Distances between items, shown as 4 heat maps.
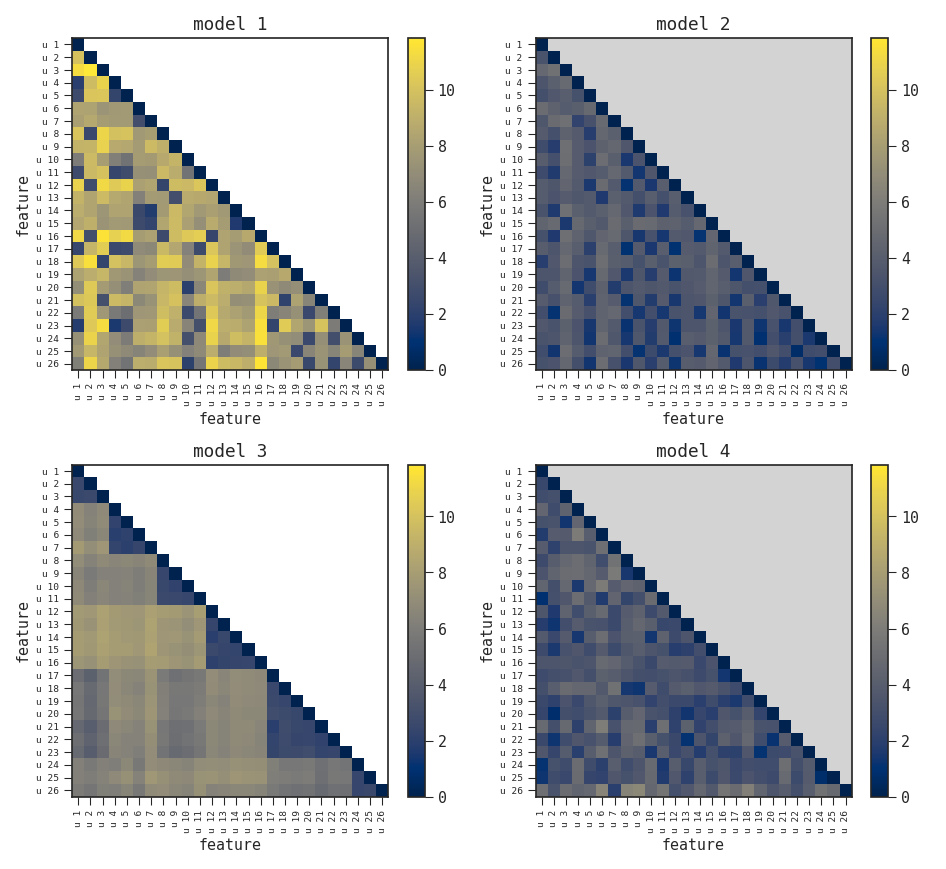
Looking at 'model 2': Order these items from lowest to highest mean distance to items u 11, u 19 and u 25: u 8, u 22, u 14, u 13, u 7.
u 22, u 14, u 8, u 13, u 7
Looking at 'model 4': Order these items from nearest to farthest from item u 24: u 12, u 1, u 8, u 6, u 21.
u 1, u 6, u 8, u 12, u 21
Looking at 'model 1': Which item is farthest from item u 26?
u 16
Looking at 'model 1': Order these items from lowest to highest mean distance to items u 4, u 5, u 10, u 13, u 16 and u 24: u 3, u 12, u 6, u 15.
u 6, u 15, u 12, u 3
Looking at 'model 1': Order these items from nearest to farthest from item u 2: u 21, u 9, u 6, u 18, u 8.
u 8, u 6, u 9, u 21, u 18
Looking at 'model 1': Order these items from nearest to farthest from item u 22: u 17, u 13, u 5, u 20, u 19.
u 20, u 5, u 17, u 19, u 13
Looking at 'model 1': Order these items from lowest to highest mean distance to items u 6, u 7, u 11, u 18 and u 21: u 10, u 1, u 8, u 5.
u 10, u 5, u 1, u 8
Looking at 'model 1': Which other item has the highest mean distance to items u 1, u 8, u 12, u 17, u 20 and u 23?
u 3
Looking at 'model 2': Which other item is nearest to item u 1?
u 18
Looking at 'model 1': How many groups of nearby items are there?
7
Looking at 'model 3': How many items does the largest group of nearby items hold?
7
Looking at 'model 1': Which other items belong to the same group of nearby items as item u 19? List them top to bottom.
u 25
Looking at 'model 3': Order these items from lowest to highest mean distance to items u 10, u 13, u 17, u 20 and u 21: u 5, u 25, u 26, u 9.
u 9, u 26, u 25, u 5
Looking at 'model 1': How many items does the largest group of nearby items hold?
6
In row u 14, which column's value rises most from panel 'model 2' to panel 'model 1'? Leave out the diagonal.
u 9
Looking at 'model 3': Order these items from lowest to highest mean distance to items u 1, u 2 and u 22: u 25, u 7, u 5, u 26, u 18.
u 18, u 26, u 25, u 5, u 7
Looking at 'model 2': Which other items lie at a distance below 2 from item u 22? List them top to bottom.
u 2, u 9, u 11, u 14, u 16, u 25
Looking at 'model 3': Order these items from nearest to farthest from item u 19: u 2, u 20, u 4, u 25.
u 20, u 2, u 25, u 4
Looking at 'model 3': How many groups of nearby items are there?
6
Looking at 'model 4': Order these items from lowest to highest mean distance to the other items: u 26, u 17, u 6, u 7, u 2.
u 2, u 17, u 7, u 6, u 26
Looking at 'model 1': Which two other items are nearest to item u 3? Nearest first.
u 18, u 21
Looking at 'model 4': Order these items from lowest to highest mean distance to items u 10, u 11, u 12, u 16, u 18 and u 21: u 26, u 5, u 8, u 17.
u 17, u 8, u 5, u 26
